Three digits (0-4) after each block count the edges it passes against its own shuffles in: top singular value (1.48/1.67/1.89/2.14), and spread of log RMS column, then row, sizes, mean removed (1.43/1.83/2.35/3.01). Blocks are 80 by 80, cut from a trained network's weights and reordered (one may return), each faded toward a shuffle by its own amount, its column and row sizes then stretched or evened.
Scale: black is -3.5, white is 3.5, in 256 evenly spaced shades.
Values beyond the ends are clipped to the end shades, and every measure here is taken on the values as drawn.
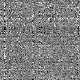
2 3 1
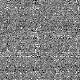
1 2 2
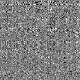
1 1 3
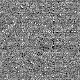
1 1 0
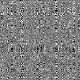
4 4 2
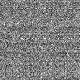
3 0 0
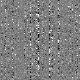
1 4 0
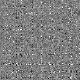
0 3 2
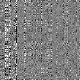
4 4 1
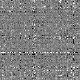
2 3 3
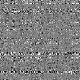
4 2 4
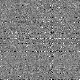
1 1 3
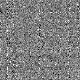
1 3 0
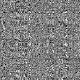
3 3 0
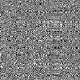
4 1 3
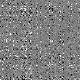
2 4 2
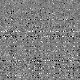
0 1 4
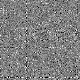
2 1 2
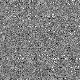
0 1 2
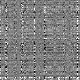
4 4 2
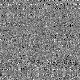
1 0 3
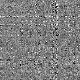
1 3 2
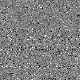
0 0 3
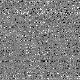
0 0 3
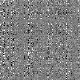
0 4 2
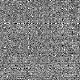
3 2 2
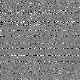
2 1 4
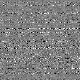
1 0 4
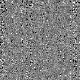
0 3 0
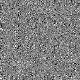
1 2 1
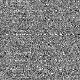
2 0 2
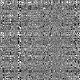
3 4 1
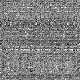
4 0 2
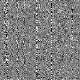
3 4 1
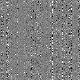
1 4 0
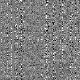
1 4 0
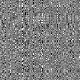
4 4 0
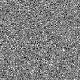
1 0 0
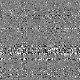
3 2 4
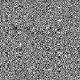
3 3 1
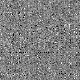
0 2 2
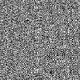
2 1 0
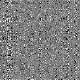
2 4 1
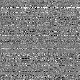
2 0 4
